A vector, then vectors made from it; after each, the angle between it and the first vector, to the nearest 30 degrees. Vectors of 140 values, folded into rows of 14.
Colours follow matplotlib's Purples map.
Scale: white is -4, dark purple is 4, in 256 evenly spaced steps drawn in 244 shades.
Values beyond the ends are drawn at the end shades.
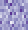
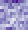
60 degrees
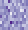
150 degrees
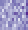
90 degrees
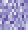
150 degrees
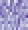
90 degrees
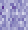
90 degrees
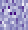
60 degrees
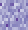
90 degrees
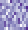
90 degrees
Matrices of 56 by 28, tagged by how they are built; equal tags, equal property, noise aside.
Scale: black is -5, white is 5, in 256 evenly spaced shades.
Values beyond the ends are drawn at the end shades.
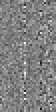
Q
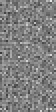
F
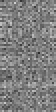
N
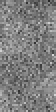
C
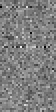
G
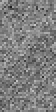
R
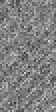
R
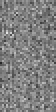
N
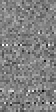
G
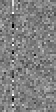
Q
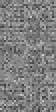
N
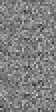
F
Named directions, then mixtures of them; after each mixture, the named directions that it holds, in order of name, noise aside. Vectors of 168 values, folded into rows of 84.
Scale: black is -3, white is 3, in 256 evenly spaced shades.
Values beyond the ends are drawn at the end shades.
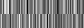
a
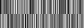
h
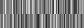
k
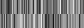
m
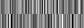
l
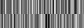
k, l, m.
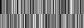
h, k, m.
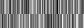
a, l, m.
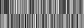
a, h.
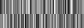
h, k.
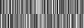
a, h, l.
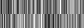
m.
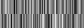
h, k, l.
